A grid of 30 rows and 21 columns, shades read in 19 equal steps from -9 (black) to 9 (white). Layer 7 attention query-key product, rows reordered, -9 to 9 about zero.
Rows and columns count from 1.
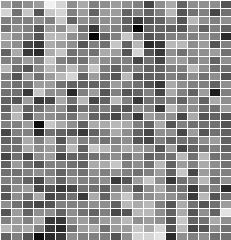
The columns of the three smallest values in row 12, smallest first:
20, 7, 3
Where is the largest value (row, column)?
1, 5
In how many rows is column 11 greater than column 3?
16
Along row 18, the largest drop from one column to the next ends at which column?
6
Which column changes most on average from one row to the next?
4
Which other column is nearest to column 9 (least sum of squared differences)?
10
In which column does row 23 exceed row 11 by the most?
14
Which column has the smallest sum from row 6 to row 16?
15
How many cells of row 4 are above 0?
6
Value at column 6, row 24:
-5
